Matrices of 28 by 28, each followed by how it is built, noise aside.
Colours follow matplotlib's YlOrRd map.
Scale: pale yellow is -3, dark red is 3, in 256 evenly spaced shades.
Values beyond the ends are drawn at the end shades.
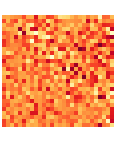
upper triangular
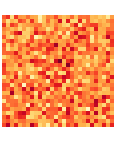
noise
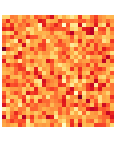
repeating rows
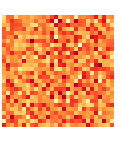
repeating rows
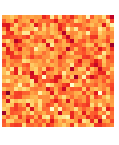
Toeplitz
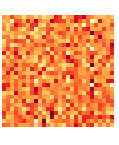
uneven columns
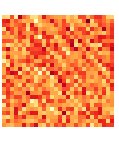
Toeplitz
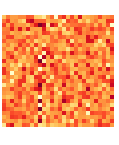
uneven columns
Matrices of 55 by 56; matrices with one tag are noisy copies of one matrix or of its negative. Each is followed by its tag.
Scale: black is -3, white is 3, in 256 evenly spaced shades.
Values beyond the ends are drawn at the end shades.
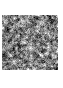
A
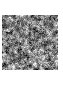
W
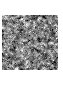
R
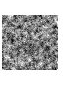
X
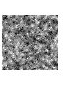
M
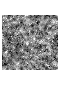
M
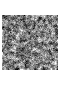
R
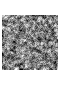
R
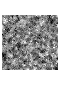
A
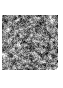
A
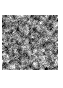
W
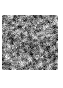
X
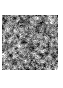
A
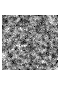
A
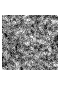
M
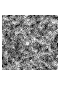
M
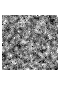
A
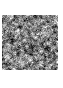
X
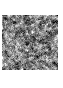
M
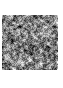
X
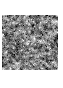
M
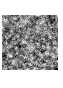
A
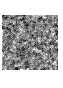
R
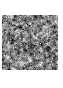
X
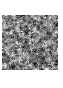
W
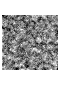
R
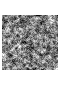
A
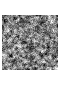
A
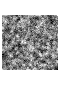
A
